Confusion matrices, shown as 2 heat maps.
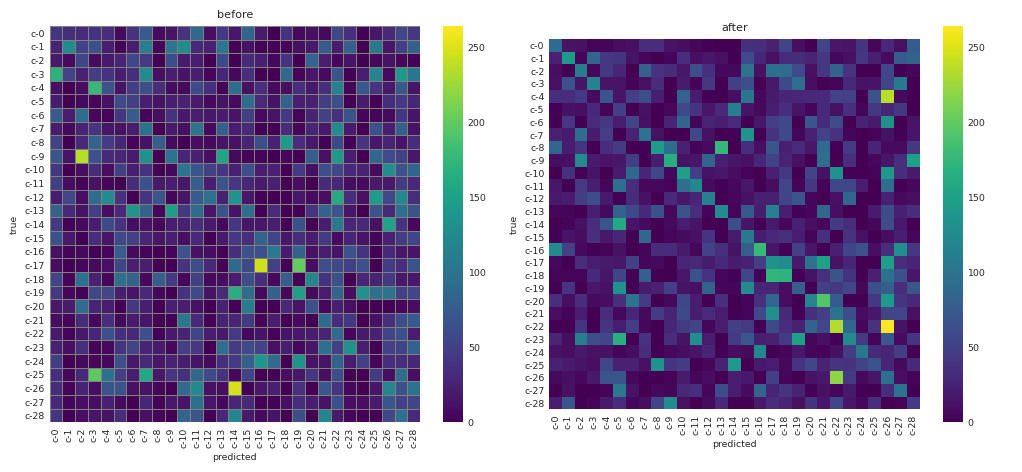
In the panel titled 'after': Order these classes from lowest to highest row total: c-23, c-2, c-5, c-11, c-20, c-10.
c-5, c-11, c-10, c-2, c-20, c-23
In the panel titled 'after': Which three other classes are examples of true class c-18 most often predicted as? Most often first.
c-17, c-26, c-7
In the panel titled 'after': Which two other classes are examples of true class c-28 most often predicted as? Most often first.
c-9, c-1
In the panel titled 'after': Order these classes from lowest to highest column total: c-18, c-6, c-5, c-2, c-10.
c-6, c-2, c-10, c-18, c-5
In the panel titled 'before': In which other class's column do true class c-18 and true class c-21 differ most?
c-20
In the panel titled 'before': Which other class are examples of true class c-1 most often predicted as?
c-10
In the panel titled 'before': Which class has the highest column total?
c-22
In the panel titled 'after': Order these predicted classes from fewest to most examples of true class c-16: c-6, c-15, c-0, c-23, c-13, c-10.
c-6, c-10, c-13, c-23, c-15, c-0
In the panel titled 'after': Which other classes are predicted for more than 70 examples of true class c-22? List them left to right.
c-20, c-23, c-26
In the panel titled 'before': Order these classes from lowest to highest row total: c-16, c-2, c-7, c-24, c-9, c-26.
c-2, c-16, c-7, c-24, c-26, c-9
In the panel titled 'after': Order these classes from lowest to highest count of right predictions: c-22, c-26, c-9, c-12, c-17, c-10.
c-26, c-12, c-17, c-10, c-9, c-22
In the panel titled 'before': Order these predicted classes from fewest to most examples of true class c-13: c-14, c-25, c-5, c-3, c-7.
c-14, c-5, c-3, c-25, c-7
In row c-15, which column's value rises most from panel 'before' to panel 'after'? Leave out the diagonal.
c-7
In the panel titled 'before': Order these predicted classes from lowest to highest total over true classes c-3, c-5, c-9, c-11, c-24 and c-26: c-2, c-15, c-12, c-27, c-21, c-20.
c-12, c-20, c-21, c-15, c-2, c-27
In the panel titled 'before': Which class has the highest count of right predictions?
c-19
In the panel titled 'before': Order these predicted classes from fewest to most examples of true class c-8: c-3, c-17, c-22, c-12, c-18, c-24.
c-12, c-17, c-24, c-22, c-3, c-18
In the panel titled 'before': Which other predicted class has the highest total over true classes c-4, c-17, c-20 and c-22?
c-16
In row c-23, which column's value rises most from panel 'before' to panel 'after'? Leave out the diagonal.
c-19
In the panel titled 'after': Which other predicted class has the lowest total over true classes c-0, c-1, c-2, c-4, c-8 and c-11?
c-14
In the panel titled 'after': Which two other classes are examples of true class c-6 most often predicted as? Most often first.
c-26, c-10
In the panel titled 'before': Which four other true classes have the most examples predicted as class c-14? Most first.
c-26, c-19, c-12, c-28
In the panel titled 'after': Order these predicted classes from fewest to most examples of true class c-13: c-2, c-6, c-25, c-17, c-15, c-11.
c-2, c-25, c-11, c-6, c-15, c-17
